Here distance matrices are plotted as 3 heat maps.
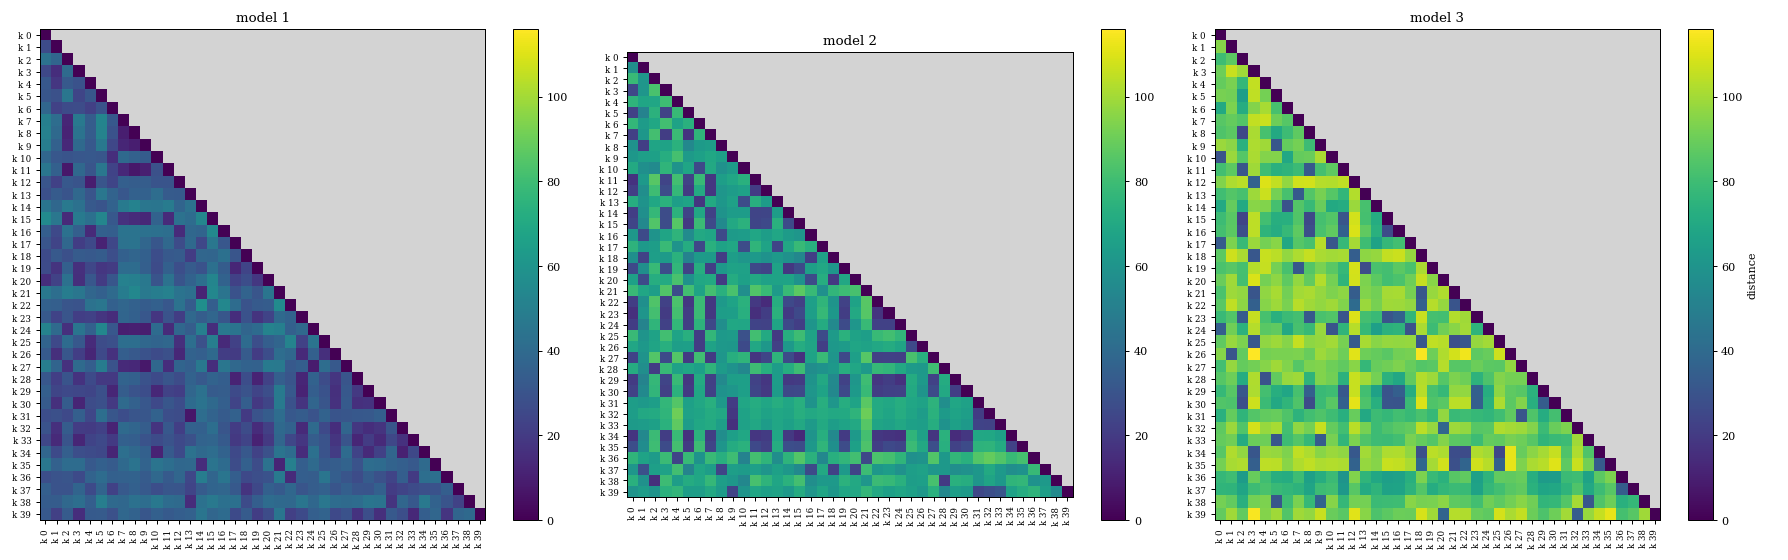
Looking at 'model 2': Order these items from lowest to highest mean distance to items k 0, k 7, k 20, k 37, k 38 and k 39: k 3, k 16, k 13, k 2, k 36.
k 16, k 3, k 2, k 13, k 36
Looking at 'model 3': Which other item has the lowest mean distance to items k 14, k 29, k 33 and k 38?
k 5
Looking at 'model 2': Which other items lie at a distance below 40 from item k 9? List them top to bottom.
k 31, k 32, k 33, k 39
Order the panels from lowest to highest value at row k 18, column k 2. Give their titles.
model 1, model 2, model 3
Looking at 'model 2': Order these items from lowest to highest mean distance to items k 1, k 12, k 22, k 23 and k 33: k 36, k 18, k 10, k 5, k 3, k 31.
k 5, k 3, k 18, k 31, k 10, k 36
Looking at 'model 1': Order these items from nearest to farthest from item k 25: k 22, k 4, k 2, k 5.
k 4, k 5, k 2, k 22
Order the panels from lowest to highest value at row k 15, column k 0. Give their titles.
model 2, model 1, model 3
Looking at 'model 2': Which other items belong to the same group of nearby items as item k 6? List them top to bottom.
k 10, k 13, k 17, k 25, k 26
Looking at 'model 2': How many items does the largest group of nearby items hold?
17
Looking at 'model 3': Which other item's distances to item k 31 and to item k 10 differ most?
k 27
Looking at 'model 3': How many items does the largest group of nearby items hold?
8
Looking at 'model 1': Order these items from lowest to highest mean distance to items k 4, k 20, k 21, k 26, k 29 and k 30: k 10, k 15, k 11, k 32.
k 32, k 10, k 11, k 15
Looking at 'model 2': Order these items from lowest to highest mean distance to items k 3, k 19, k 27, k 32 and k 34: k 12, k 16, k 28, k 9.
k 12, k 9, k 16, k 28
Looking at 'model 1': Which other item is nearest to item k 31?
k 13
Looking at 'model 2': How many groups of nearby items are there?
6
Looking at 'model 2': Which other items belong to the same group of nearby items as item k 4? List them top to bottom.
k 21, k 36
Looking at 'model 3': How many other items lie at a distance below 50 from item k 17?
3
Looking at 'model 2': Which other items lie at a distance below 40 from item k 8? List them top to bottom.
k 1, k 16, k 18, k 20, k 37
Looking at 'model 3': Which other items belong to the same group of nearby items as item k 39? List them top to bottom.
k 20, k 32
